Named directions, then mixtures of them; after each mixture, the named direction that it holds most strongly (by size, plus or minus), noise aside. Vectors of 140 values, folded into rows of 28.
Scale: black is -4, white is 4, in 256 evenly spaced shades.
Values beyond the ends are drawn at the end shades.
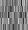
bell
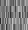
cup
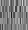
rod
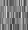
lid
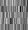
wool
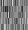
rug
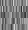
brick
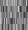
wool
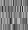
brick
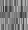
bell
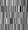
wool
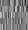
rod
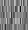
rod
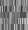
brick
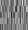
rod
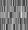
brick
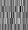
wool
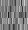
bell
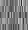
bell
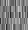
cup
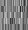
wool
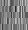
rod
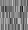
wool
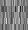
wool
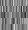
brick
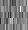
wool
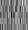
rod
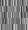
brick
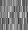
bell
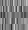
brick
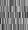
cup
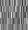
rod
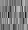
bell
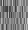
rug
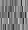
bell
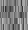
bell
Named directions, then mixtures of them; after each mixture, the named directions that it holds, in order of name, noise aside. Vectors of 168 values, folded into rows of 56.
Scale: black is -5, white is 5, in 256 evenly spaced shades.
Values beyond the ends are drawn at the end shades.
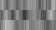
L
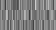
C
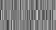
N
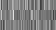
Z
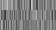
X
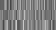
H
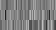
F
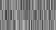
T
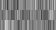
C, H, L.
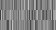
N.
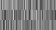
X, Z.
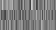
X.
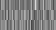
C, T.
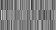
N, X, Z.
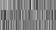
X.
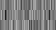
F, T.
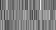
F, L, Z.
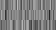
F, T.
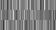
H, Z.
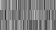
F, H, X.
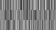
T.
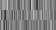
X.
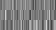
F, Z.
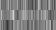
H, L, Z.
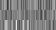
H, L, T.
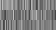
X, Z.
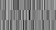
C, X.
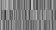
X.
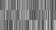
F, L.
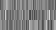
F.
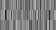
F, N, T.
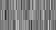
F, T.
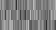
F, L, N.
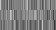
F, T, Z.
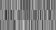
T.
